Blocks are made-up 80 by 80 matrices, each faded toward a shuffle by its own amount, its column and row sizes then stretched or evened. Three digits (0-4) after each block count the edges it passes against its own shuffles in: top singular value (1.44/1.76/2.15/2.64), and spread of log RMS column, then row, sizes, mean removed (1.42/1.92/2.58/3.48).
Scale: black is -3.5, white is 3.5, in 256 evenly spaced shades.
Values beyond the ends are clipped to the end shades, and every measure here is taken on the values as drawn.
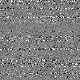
1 0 4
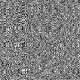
3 2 0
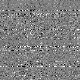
0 2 4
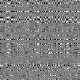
4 1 4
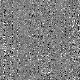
0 3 1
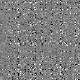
1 3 3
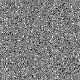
2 0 1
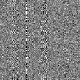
3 3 0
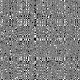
4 3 2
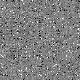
1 1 1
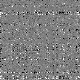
2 2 3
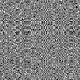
4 1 1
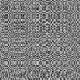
4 3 1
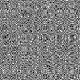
4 0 0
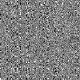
2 3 1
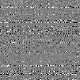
3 1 4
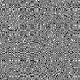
4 0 2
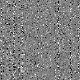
1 3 0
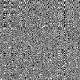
3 2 1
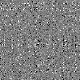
2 2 2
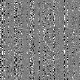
1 4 0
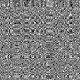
4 1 2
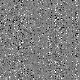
0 3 1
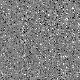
0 2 0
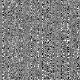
2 4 1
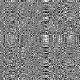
4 3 2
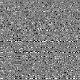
3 0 3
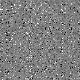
0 2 1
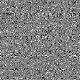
2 1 2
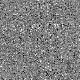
1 1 1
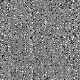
2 1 0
